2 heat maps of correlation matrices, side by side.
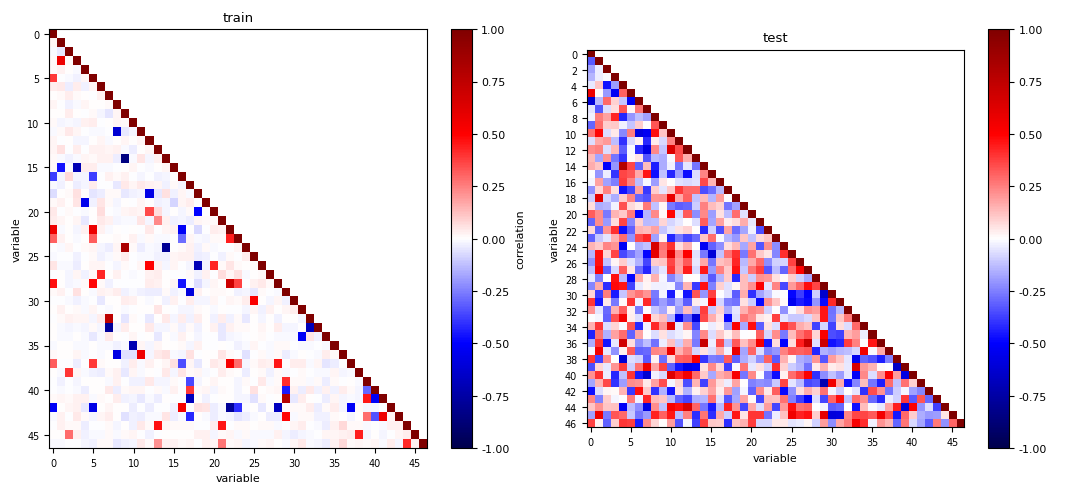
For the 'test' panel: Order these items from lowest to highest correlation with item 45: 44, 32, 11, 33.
11, 44, 32, 33
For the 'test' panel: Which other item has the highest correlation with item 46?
33
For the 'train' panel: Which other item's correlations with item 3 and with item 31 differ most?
15
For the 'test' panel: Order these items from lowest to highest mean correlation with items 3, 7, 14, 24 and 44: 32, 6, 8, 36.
6, 36, 32, 8
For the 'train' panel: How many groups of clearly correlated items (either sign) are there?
14
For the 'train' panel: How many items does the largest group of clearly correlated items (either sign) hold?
8
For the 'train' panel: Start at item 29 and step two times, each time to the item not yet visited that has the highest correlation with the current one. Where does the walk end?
43
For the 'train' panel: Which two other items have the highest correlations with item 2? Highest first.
38, 45
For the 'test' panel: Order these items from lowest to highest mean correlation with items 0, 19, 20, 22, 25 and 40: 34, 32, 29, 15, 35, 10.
15, 35, 29, 32, 34, 10
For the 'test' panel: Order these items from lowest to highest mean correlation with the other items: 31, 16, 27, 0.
31, 0, 16, 27
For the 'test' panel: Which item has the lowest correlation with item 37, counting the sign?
28
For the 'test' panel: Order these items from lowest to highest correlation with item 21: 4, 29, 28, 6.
6, 28, 4, 29
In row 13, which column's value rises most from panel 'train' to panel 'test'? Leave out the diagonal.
38
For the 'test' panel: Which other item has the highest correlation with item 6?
42
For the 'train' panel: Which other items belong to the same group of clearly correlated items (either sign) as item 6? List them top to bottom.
27
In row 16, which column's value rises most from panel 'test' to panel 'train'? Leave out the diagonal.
42
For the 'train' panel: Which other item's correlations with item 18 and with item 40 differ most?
26
